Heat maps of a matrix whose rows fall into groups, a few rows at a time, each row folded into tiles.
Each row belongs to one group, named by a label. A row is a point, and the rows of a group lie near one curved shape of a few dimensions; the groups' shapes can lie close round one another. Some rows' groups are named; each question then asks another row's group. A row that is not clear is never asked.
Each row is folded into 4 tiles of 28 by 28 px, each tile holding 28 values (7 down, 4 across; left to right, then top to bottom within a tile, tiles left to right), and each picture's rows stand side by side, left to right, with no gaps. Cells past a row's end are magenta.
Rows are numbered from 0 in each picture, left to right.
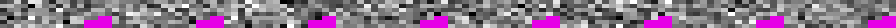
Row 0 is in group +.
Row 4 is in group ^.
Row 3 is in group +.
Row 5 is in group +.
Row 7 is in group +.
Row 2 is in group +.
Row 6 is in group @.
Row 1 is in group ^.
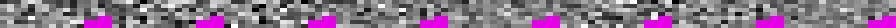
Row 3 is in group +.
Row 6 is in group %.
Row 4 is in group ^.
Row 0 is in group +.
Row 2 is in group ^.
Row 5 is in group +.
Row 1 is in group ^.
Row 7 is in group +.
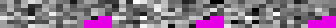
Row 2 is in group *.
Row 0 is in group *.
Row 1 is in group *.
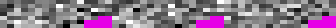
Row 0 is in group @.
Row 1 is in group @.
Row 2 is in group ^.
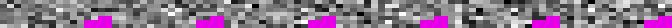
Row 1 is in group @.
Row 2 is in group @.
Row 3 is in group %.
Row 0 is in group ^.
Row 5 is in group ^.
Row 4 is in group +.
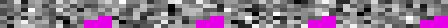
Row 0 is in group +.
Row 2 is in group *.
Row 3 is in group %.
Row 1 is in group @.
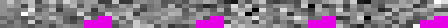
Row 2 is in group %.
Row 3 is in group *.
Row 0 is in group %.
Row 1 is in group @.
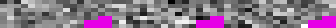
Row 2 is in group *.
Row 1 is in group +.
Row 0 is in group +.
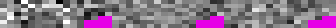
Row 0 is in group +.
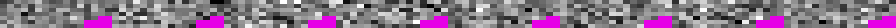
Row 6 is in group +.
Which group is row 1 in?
*
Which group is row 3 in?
@
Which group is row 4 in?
+
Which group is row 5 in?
*
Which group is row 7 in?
@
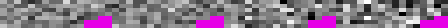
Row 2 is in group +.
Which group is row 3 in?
+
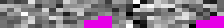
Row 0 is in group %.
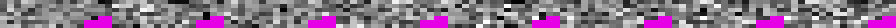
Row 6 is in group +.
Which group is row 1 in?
+
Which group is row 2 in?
@
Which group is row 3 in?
^
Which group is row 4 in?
^
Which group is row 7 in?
*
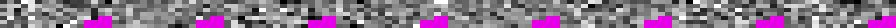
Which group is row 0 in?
+
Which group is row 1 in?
@
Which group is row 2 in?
+
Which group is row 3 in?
*
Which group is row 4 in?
^
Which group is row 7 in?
+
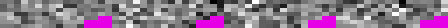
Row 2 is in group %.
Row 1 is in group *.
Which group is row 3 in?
@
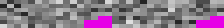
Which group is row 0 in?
^
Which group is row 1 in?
^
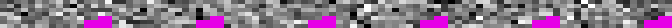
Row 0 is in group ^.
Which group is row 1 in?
+
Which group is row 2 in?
^
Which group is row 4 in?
+
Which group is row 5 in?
+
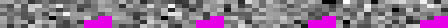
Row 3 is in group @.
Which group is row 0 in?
^
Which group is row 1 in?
^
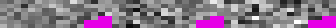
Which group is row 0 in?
+
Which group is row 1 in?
*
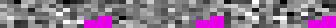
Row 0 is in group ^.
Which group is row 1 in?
+
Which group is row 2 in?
%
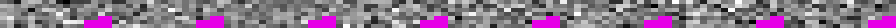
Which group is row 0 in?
^
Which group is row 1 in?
+
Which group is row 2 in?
@
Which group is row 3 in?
^
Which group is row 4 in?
^
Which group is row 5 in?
@
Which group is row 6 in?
^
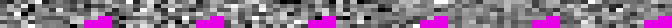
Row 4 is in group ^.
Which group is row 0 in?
%
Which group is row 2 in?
+
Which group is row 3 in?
*
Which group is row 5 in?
%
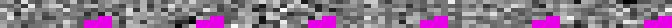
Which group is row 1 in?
@
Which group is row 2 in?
^
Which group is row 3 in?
+
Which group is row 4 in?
^
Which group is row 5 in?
^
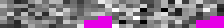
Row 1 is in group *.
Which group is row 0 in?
*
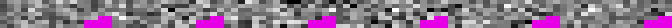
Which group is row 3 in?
^
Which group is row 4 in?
@
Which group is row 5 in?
+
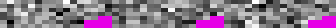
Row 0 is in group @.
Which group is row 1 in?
^
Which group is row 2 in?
%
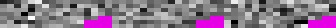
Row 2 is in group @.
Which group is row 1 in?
*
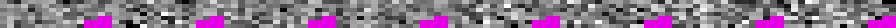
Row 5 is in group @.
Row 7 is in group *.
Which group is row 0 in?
^
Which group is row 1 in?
*
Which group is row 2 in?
@
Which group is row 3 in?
+
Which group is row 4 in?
^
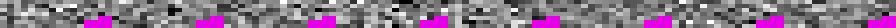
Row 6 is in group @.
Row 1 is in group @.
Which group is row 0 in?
^
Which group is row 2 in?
^
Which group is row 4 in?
+
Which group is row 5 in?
@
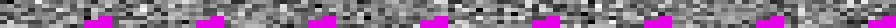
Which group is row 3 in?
*
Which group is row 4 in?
%
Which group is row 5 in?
%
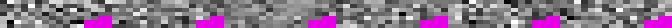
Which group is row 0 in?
@
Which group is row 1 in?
%
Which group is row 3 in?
%
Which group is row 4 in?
+
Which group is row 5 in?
+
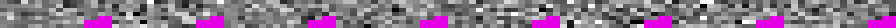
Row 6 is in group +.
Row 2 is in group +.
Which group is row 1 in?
%
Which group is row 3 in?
@
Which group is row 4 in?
%
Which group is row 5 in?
@
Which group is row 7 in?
*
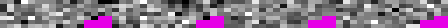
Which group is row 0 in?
*
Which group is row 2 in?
%
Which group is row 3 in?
@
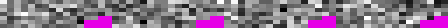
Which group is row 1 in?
^
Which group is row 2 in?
@
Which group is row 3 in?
+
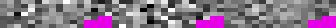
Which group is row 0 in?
%
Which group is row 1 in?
^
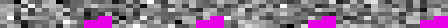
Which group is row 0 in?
+
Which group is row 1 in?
+
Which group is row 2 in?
@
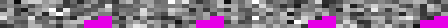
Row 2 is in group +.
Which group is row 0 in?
*
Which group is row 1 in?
+
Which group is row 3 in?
%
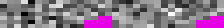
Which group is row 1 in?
@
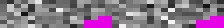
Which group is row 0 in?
%
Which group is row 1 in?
^
